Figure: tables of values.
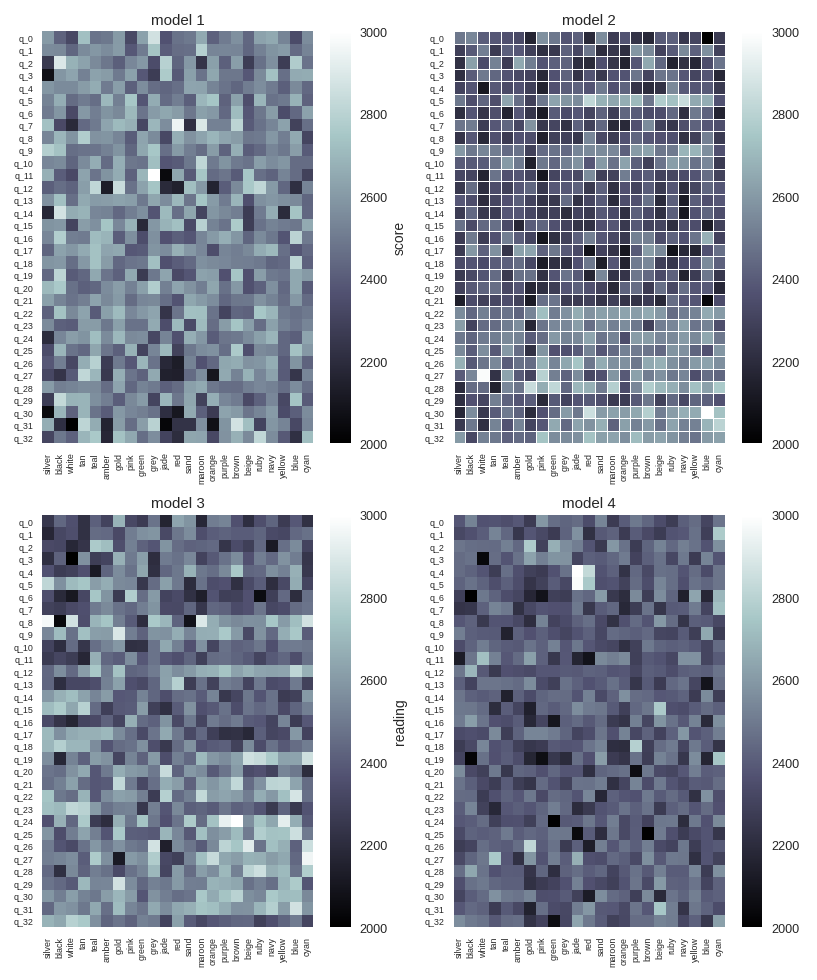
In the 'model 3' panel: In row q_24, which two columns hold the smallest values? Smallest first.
amber, teal
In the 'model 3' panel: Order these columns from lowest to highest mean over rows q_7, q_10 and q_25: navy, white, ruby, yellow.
white, navy, yellow, ruby
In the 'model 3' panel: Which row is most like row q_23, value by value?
q_32
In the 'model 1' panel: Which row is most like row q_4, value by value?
q_28
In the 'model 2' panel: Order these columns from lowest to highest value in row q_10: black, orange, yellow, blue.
black, yellow, blue, orange
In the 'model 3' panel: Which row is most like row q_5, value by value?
q_17
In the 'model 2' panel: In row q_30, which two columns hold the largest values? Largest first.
blue, red
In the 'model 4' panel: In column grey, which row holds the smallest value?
q_19
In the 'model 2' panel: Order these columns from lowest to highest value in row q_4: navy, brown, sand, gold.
brown, gold, navy, sand
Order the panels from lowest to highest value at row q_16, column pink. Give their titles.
model 2, model 4, model 1, model 3
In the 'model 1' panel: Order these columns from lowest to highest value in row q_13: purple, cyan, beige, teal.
beige, cyan, purple, teal
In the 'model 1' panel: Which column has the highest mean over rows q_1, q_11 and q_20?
grey
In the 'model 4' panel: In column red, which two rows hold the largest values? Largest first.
q_4, q_5
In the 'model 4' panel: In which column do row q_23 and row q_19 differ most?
black
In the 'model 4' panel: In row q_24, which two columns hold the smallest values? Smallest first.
green, navy
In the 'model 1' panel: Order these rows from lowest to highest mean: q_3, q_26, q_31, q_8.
q_31, q_26, q_3, q_8
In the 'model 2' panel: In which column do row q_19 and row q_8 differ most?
red
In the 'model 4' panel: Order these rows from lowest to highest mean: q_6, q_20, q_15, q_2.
q_6, q_20, q_15, q_2
